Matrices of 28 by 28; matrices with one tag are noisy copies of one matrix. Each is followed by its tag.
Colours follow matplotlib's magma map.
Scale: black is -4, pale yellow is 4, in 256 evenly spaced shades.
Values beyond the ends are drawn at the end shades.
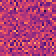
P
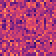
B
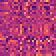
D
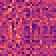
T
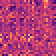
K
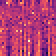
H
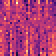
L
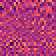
P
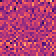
P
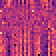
H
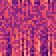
H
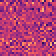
P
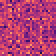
T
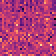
K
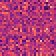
D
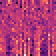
H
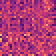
K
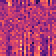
H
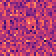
B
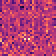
K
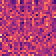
K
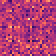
T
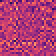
P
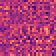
D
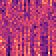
H
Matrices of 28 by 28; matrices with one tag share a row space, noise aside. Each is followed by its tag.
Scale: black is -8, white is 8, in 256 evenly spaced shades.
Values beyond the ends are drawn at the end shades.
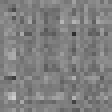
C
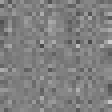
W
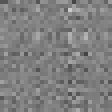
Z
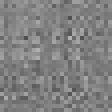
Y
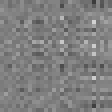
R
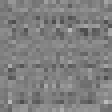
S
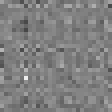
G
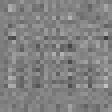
S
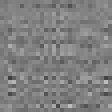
S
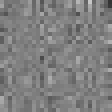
W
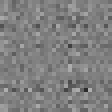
Z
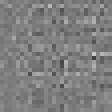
R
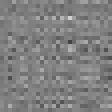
S
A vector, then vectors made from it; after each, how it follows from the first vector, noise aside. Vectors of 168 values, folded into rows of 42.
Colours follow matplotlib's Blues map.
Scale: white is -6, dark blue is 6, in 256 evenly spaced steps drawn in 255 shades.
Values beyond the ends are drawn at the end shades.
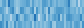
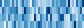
reversed, scaled up.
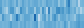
partly zeroed.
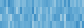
shrunk.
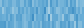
reversed, negated, shrunk.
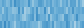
reversed, negated, shrunk.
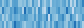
reversed.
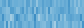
shrunk.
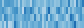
reversed.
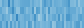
shrunk.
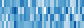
reversed, scaled up.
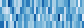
scaled up.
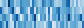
scaled up.
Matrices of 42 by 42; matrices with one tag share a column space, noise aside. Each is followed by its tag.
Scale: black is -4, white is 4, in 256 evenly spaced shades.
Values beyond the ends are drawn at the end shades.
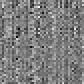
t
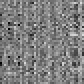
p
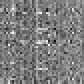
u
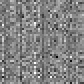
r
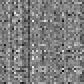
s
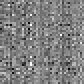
p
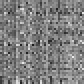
u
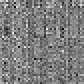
t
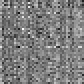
t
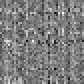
u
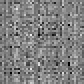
p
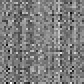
s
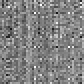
t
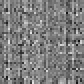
u
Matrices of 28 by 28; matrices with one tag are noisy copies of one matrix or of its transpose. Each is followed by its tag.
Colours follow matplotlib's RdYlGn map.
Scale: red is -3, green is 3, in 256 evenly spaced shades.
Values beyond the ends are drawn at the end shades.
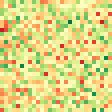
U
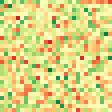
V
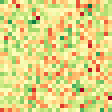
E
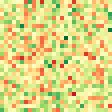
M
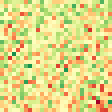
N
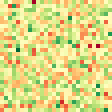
E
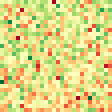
N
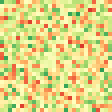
E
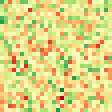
V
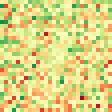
N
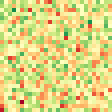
V
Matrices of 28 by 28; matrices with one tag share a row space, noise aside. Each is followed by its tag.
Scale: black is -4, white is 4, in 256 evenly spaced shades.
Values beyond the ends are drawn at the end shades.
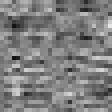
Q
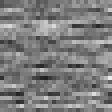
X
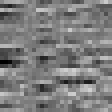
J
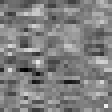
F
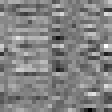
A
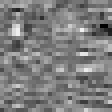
Q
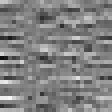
J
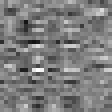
F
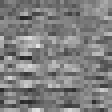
F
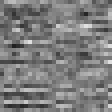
Q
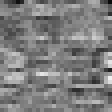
X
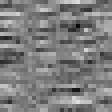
J
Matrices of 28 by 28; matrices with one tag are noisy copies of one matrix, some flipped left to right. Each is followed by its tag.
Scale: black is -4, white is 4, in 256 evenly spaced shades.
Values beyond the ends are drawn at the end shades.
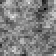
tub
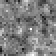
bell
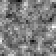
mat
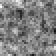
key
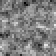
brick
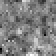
bell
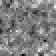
key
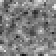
key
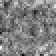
key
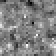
brick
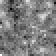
tub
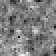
bell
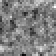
key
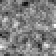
brick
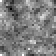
tub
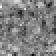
key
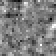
mat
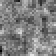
bell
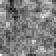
tub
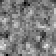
brick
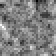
mat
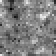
tub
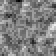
mat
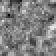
mat
